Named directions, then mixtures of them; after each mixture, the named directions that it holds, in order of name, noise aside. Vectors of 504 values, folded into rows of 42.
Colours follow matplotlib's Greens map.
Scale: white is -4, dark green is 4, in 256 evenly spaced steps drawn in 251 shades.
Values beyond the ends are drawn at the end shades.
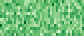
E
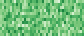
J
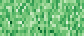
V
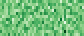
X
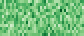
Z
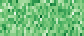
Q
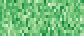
J, X, Z.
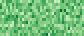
J, Z.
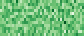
J, Q, X.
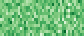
E, X.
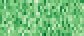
J, Z.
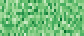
E, X, Z.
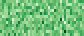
X.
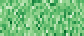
Q, V, X.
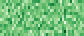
E, Q, X.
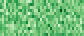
E, Q, Z.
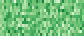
J.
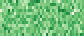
J, Q.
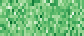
Q, V.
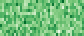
E, J.
